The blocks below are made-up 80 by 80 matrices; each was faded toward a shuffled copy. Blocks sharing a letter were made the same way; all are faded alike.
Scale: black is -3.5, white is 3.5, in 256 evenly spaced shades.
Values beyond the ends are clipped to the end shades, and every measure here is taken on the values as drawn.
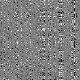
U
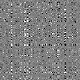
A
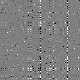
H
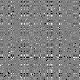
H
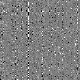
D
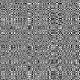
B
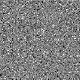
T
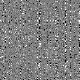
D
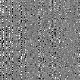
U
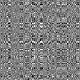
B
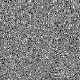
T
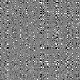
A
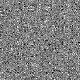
T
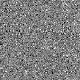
T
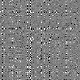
A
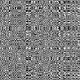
B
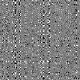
A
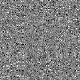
T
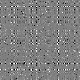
H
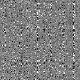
D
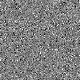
T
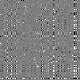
H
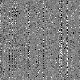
D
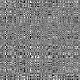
B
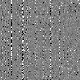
U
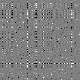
H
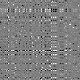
H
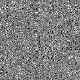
T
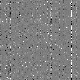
U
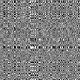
B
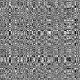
B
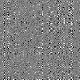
A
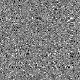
T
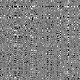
A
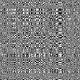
B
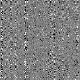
U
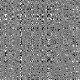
A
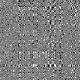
A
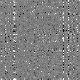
A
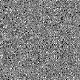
T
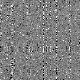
D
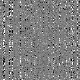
U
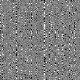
U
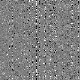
D
